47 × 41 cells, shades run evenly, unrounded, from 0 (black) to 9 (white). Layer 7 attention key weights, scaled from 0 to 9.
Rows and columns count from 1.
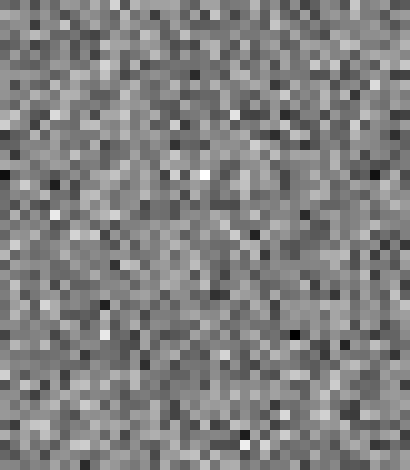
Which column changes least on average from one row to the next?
17
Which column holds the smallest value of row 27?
12
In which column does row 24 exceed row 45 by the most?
24
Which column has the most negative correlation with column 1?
25
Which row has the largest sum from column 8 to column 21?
18
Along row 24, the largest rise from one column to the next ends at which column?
27
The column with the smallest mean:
31
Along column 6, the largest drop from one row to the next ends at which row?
23
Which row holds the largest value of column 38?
9
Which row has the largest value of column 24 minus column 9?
47
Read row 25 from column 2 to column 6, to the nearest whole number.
7 5 4 4 5
